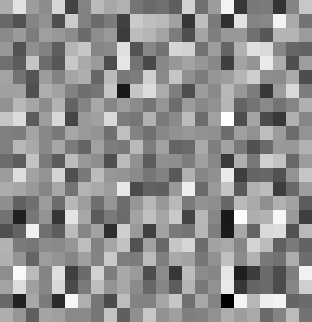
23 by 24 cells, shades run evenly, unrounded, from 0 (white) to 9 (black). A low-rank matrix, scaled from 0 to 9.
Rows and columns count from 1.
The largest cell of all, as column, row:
18, 22
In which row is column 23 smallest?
7
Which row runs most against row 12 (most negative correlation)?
9
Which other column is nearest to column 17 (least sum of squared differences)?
4
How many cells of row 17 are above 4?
13
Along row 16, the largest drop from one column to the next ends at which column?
19
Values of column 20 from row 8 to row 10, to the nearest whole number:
5 3 4
